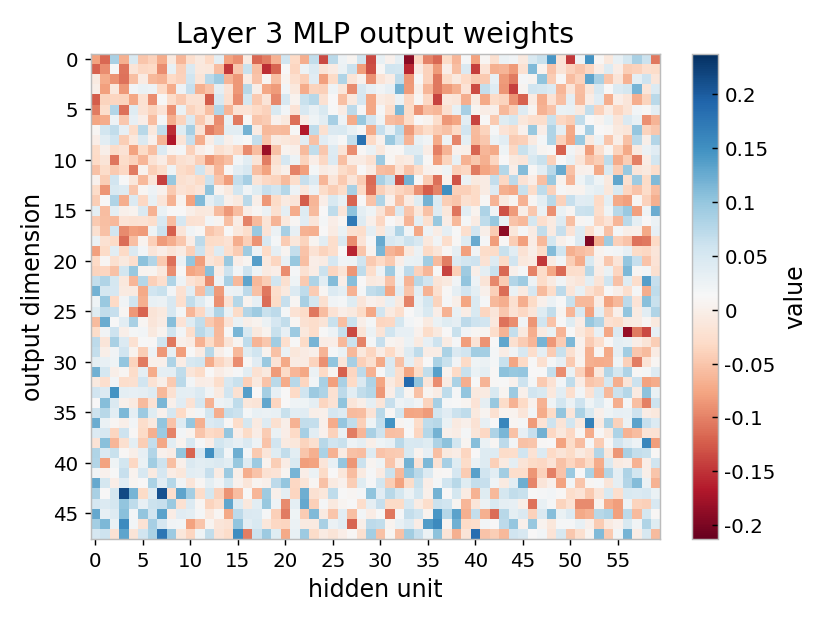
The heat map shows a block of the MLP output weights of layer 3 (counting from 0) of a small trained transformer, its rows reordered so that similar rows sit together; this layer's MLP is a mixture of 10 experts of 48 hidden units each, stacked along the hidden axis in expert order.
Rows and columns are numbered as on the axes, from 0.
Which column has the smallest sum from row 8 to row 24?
18
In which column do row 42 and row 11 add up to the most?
45
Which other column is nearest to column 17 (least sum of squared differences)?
6
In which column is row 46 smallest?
27
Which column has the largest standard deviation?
36
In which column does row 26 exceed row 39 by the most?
10
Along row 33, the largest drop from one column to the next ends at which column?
30
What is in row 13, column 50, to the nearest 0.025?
0
